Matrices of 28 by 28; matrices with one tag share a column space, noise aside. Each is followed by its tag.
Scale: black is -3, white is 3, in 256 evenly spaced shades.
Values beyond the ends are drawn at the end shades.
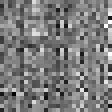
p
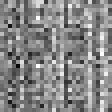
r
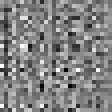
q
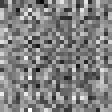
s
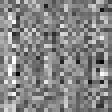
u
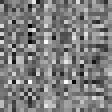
u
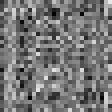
s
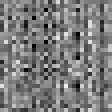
q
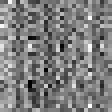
q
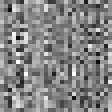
u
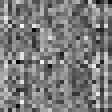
r
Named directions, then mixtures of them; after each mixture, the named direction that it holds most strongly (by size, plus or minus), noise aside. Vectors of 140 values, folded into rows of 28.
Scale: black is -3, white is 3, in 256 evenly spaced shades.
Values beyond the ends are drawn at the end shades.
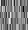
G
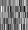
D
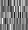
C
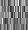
C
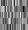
G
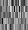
C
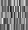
C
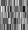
D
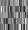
D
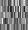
C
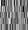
G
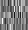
C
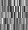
C
